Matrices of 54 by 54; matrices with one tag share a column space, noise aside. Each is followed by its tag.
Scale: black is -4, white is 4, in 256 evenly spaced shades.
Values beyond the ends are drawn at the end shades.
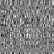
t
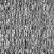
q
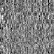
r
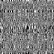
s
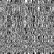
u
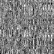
q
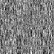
q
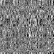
t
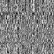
r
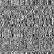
t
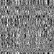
t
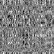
t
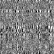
s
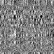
t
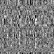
t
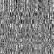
r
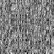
q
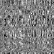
t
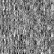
q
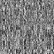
q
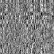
r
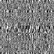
s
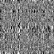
s
